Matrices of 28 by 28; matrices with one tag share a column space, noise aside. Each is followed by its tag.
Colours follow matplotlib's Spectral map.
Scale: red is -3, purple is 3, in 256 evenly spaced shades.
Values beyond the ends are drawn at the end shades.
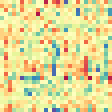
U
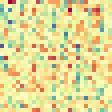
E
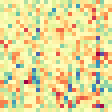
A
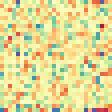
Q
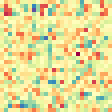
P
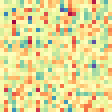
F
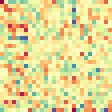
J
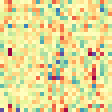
Q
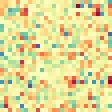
P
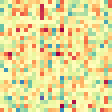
P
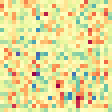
A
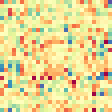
U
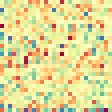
Q
